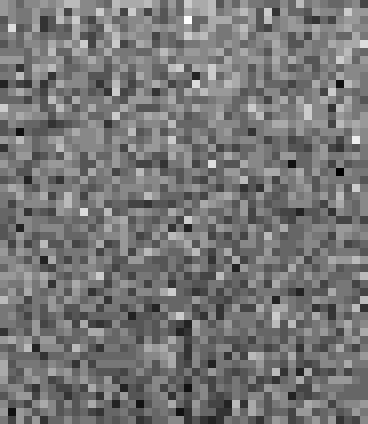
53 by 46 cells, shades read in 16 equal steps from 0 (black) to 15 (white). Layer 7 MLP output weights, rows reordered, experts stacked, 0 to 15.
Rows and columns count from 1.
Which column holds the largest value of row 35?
13
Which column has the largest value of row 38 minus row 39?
46
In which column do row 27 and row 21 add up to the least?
37
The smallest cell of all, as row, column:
22, 43
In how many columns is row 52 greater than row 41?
21
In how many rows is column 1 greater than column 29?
24
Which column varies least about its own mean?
41
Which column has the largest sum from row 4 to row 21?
15
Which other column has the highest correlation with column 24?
27
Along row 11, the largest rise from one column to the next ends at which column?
44
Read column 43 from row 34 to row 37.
5 6 7 7
